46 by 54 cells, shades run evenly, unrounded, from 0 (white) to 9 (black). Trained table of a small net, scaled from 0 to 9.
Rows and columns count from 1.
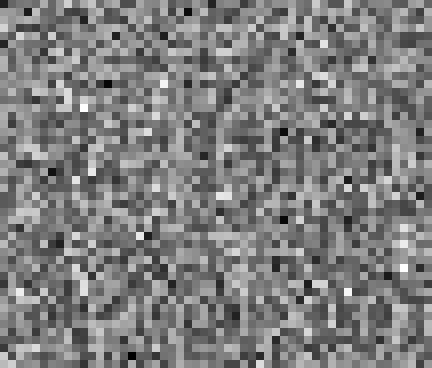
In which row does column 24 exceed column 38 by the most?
11
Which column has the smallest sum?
23
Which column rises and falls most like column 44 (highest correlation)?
20
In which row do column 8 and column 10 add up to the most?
31
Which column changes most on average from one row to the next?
36
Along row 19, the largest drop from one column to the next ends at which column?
12
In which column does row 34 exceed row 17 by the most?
19
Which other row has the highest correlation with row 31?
22
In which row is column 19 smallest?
17
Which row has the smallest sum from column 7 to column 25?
7
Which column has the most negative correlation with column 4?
32
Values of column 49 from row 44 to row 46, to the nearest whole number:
4 6 5
